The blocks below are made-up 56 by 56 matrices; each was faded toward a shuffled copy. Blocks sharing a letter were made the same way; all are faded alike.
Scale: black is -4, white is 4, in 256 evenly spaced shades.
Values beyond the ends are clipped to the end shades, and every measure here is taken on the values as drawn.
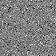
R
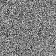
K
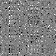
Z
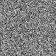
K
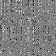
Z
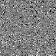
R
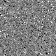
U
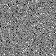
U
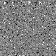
R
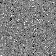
U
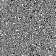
U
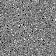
U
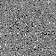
R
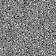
U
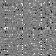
Z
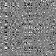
Z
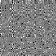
Z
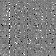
Z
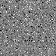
R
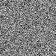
K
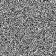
K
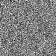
K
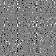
Z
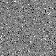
R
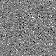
R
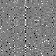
Z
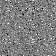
R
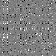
Z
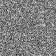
K
